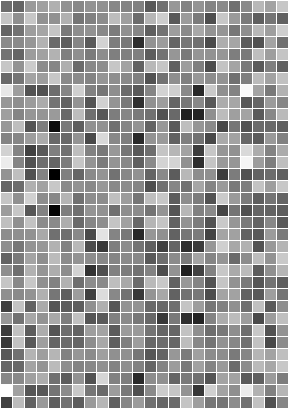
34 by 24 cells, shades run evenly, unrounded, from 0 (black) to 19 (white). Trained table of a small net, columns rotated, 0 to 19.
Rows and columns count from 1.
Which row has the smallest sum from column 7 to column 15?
21
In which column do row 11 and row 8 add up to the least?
5
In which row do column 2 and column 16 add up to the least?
23
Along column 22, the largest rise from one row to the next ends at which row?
28
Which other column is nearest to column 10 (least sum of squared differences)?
6
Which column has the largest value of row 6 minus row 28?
1
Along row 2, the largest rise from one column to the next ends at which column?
19
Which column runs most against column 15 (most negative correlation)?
4
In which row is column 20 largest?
27
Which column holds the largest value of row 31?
24
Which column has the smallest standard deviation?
11
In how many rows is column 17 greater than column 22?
14
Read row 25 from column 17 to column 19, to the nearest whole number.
9 6 12
